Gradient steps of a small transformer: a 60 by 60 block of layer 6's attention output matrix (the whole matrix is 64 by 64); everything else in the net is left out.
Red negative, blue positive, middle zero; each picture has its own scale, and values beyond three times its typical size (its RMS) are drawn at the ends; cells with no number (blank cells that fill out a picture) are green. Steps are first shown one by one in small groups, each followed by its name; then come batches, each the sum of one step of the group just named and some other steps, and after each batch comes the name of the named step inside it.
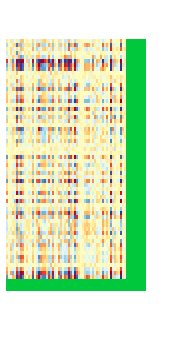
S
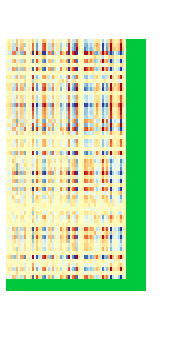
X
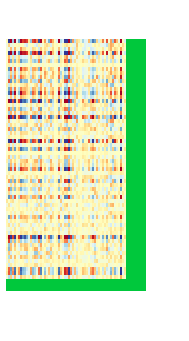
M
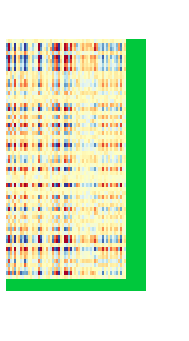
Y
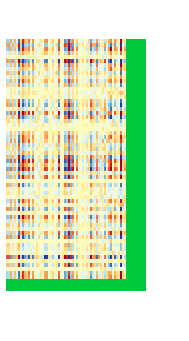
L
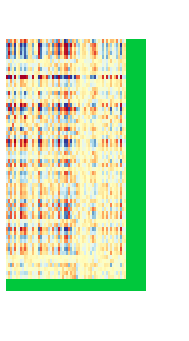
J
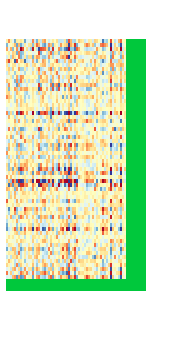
S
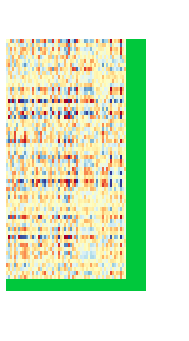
M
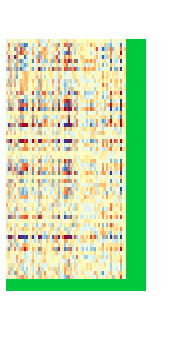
Y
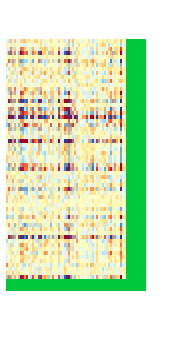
M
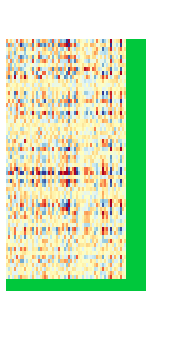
J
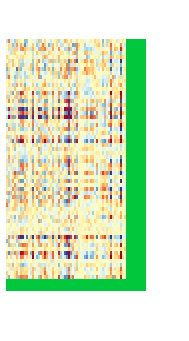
X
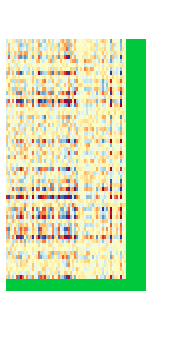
X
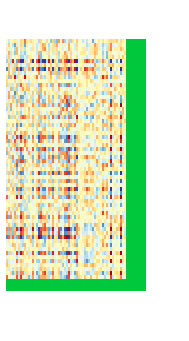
J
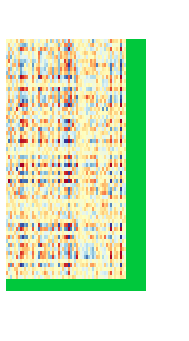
J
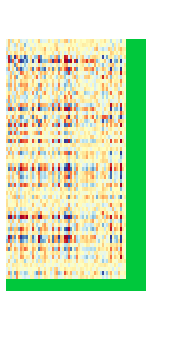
Y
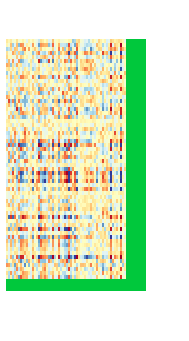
X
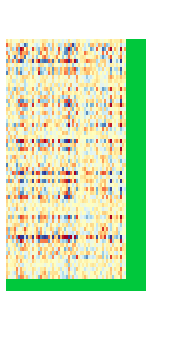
X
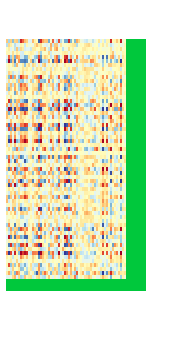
Y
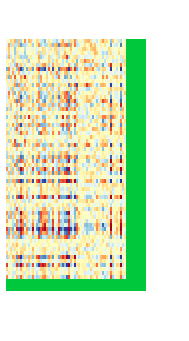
J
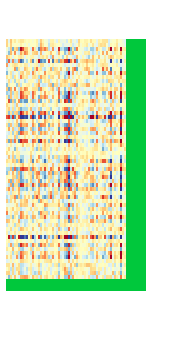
M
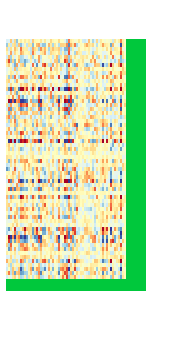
M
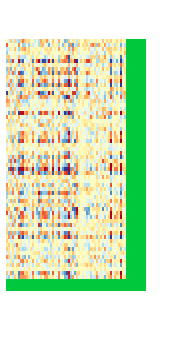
L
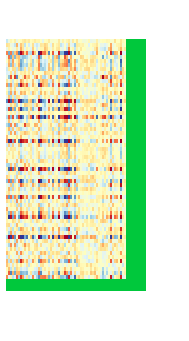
M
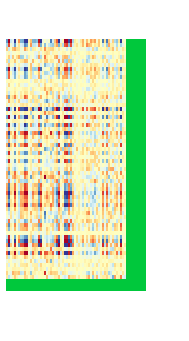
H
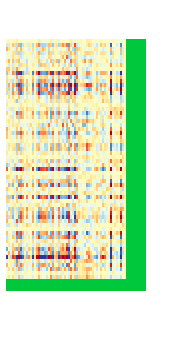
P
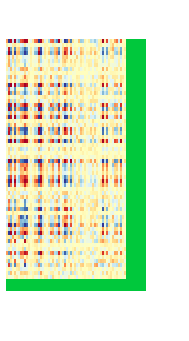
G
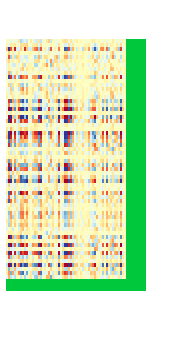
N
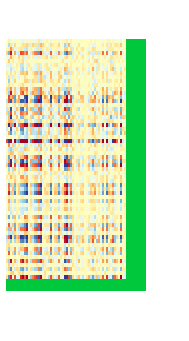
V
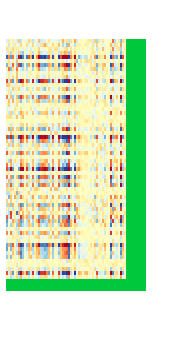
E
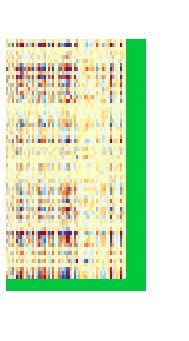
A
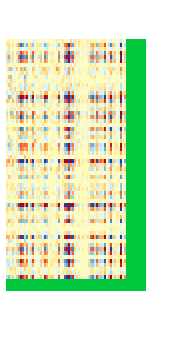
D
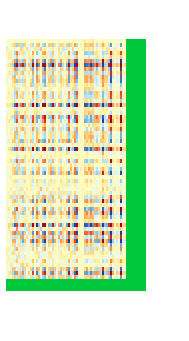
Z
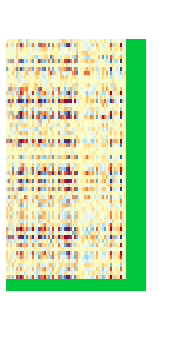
A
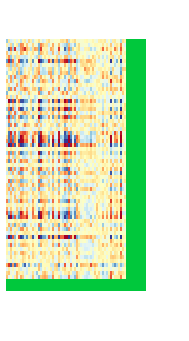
N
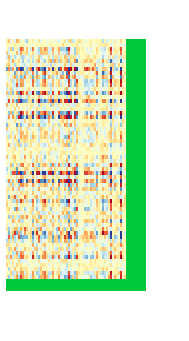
A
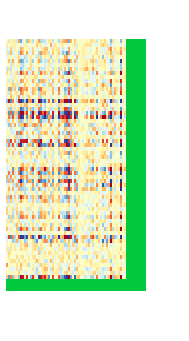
V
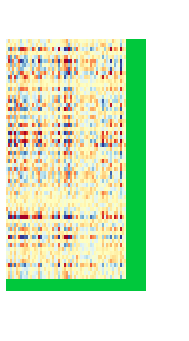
N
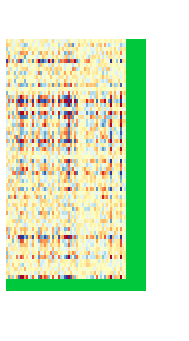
D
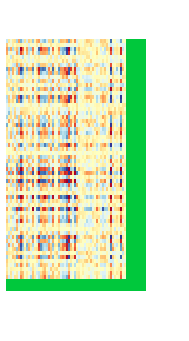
P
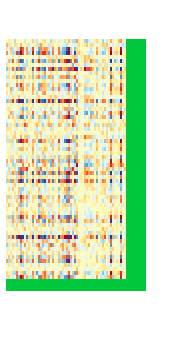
A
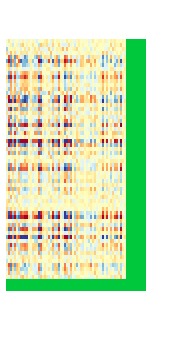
V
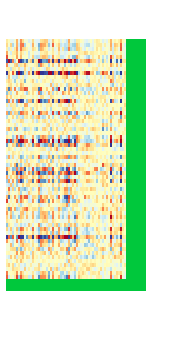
P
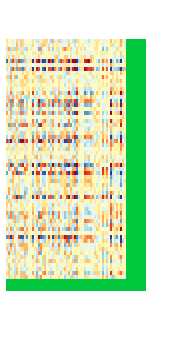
V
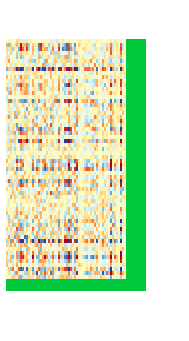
Z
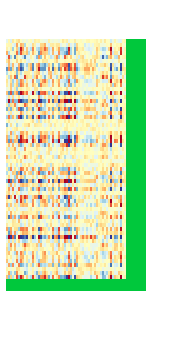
A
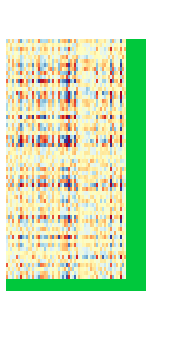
E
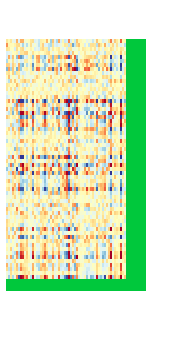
D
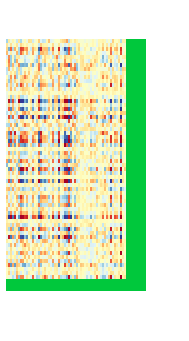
N
